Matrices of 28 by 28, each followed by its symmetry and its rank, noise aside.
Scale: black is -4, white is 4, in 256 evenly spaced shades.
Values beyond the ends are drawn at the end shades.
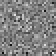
symmetric, rank seven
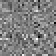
antisymmetric, rank six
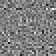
no symmetry, rank eight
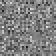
antisymmetric, rank eight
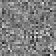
antisymmetric, rank six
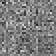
no symmetry, rank seven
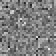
symmetric, rank eight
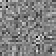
symmetric, rank eight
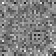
symmetric, rank six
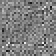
symmetric, rank seven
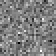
antisymmetric, rank eight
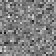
no symmetry, rank eight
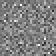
symmetric, rank six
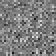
symmetric, rank eight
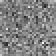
symmetric, rank six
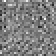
no symmetry, rank six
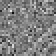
symmetric, rank seven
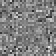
no symmetry, rank six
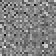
symmetric, rank six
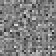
antisymmetric, rank eight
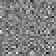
antisymmetric, rank six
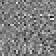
no symmetry, rank eight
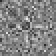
symmetric, rank six
